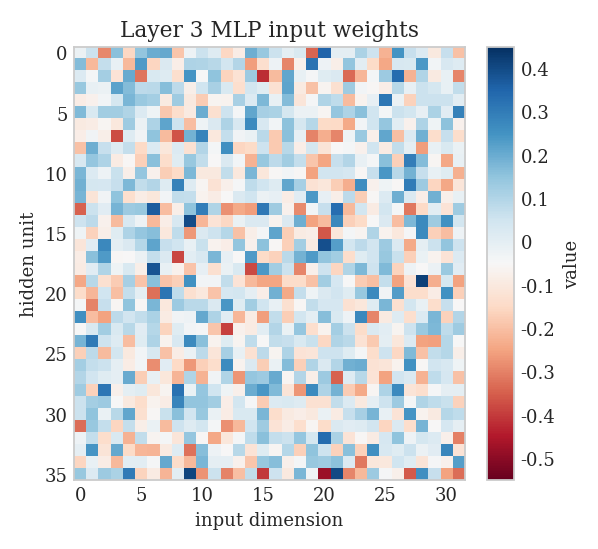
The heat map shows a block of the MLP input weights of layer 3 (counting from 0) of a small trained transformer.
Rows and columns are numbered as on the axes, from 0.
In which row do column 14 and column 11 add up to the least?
18
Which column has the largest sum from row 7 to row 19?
6
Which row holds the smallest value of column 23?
34
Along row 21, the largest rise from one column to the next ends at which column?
2
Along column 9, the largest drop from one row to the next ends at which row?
15
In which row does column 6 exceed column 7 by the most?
13
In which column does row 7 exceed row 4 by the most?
10
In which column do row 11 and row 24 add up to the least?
29
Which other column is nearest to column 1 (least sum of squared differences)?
17
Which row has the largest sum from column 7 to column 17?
28
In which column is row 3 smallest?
19
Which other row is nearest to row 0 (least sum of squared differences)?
32
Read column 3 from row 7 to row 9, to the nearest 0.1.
-0.4 0 -0.1
